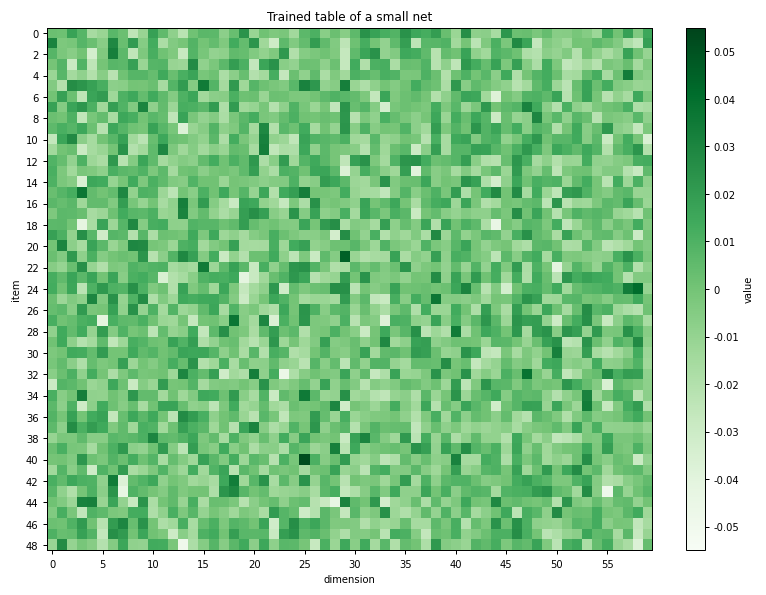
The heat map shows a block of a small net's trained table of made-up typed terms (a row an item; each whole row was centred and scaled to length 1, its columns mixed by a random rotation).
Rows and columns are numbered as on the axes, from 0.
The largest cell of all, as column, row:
25, 40
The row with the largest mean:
24
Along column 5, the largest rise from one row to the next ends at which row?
28
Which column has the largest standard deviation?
29
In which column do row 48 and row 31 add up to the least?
13
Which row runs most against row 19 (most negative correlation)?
18
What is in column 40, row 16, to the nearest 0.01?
-0.01
